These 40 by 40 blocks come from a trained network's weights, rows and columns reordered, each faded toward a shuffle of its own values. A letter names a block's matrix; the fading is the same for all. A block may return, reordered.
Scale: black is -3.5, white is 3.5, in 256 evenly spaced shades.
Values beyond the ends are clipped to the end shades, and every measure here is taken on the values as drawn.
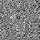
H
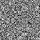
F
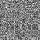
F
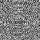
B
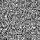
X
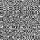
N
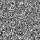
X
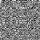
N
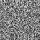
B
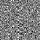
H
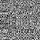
N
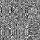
H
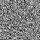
F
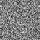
B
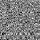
N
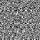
N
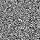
X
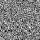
X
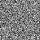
B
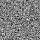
X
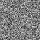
B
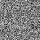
F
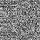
B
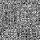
N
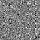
H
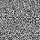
N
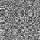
N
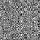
H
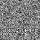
H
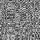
B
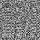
B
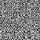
N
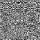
N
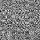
N
